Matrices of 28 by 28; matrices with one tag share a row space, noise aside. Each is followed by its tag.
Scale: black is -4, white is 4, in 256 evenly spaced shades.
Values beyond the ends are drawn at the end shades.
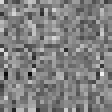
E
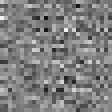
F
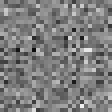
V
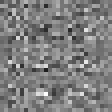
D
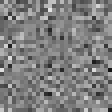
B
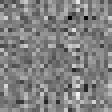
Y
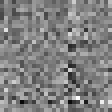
Y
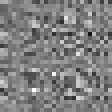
F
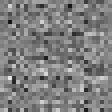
D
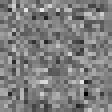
D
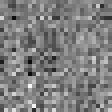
E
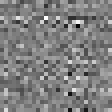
Y
